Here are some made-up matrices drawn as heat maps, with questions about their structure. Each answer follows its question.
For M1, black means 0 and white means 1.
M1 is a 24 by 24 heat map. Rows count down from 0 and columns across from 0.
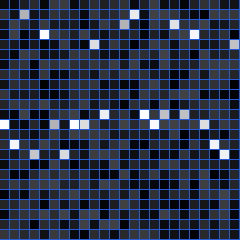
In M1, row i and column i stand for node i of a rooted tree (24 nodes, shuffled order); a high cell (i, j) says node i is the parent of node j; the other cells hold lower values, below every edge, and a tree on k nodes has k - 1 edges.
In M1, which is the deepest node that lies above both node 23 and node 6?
15
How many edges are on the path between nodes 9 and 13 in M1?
7
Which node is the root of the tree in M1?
11
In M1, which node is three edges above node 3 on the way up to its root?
2
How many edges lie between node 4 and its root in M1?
7
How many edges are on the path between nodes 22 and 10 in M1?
7
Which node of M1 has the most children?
12
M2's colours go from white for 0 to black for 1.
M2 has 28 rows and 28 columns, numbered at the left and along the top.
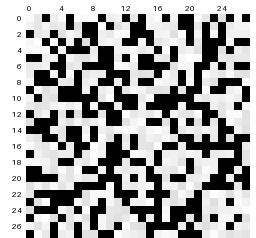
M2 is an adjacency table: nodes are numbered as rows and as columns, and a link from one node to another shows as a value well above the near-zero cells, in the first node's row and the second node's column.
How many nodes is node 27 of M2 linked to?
9
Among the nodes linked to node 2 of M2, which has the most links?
node 20
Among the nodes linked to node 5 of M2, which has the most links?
node 10
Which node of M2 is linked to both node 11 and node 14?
node 18
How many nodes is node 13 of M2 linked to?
11
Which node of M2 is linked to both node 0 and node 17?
node 12
